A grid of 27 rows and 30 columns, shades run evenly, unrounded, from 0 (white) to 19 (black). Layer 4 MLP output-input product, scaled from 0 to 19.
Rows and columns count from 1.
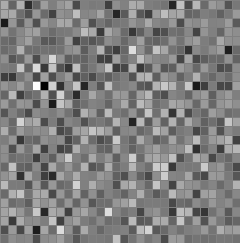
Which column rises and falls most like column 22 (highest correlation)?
4
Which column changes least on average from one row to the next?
27
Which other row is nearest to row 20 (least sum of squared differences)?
2
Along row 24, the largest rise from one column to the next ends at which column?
6
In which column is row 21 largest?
22
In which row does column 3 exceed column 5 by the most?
10
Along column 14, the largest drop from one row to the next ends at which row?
8
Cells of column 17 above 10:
9
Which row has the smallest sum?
21
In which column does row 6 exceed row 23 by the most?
29
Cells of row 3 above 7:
27
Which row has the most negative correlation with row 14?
13
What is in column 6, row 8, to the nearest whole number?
15
